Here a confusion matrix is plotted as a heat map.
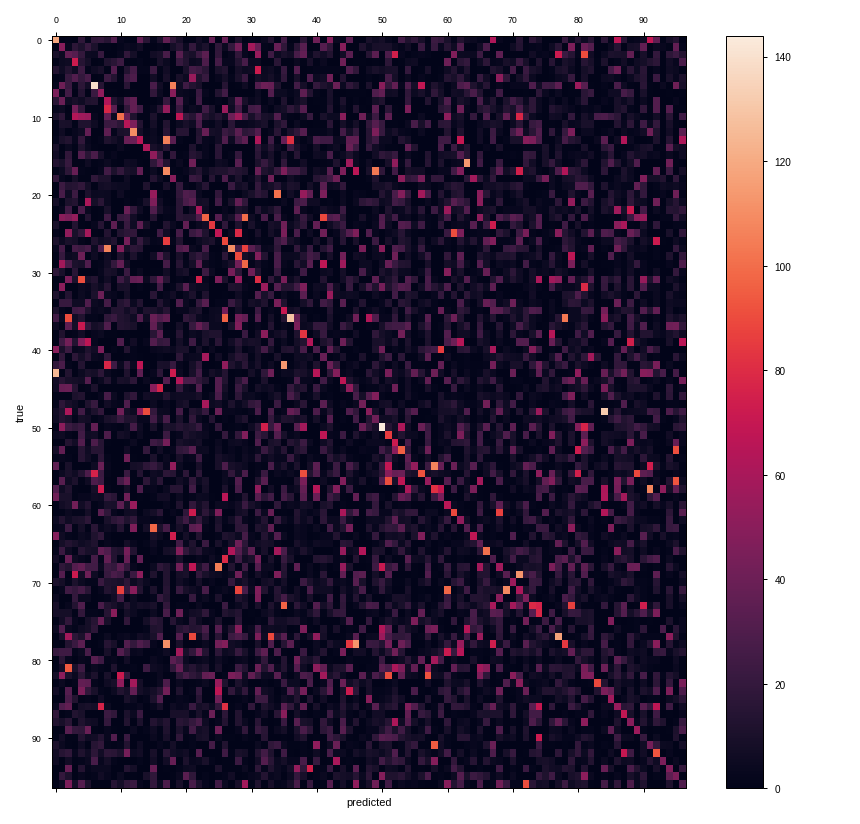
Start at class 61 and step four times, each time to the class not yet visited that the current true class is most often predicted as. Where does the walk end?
79
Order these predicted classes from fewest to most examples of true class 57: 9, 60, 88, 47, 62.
9, 47, 62, 60, 88
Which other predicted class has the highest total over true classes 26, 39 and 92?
17
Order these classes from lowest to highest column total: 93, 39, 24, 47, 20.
93, 24, 47, 39, 20
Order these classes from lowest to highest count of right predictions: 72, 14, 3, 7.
72, 7, 14, 3
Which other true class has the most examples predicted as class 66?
81
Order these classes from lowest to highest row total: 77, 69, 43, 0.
69, 0, 43, 77
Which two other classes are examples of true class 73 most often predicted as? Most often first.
35, 79
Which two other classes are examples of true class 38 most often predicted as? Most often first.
76, 32
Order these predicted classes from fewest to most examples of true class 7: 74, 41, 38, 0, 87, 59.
41, 59, 74, 87, 38, 0
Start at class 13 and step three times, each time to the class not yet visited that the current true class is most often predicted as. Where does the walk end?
42
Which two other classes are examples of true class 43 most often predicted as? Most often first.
0, 18
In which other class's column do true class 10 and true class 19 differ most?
71
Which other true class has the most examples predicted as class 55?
75
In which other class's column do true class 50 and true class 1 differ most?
32
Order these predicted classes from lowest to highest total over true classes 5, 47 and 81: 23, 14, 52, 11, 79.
14, 79, 11, 52, 23
